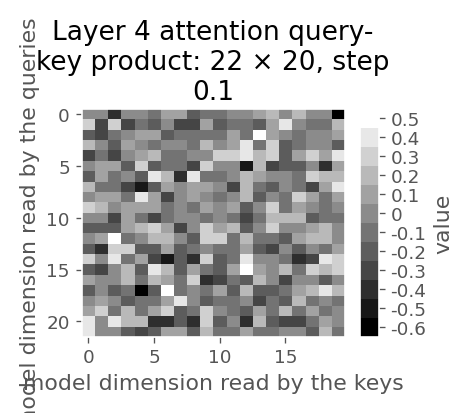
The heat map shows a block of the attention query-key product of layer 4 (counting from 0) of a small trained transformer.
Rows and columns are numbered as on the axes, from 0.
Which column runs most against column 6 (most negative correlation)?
4
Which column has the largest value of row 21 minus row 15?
0
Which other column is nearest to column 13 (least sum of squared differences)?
11
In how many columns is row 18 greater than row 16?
8
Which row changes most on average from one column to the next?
14
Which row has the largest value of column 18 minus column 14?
17
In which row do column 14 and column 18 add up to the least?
5
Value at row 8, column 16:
0.3
